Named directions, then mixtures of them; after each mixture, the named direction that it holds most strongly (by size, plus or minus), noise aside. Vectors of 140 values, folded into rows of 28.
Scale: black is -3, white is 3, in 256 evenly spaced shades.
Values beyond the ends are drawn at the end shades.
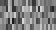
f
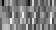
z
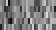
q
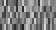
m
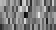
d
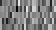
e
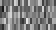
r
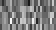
z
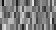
z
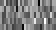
m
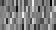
e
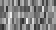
r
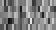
q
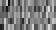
q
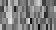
q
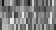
z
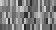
d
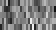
q
